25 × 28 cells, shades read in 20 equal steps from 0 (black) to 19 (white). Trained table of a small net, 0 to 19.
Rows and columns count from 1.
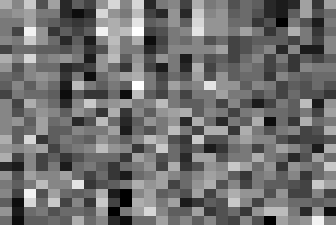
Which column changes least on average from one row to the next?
5
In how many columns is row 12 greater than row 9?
15
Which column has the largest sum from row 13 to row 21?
28
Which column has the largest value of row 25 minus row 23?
27
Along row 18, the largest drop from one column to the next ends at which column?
2
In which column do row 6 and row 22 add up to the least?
26
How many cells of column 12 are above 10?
14
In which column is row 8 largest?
17
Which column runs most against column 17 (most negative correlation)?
7
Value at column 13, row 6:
3
